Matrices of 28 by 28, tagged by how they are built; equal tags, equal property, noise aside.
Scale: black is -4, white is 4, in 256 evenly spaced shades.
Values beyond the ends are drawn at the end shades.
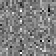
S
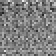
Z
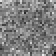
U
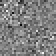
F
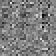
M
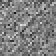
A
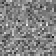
Z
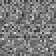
Z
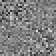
F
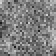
U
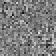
F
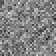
A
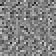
Z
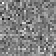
F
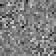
F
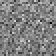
Z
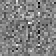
S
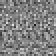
Z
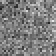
U
